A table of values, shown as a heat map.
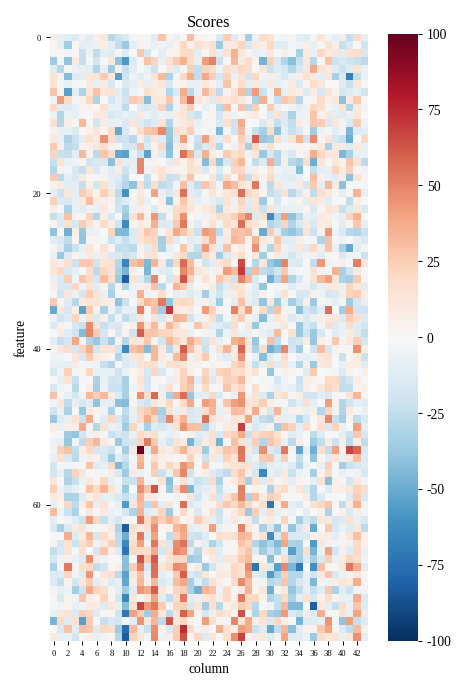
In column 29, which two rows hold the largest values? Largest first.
53, 8
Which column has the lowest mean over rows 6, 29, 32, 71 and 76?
10
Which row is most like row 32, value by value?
36
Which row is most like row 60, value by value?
64
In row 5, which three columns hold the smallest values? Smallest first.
41, 9, 2
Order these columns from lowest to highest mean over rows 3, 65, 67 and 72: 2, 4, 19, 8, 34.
34, 19, 2, 4, 8
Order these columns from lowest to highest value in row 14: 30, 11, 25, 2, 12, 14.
2, 11, 25, 14, 30, 12
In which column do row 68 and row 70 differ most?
28
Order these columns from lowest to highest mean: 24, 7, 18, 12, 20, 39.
20, 39, 7, 24, 12, 18
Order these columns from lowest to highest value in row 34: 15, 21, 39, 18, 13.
39, 21, 18, 13, 15
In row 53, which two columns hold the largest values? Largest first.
12, 41
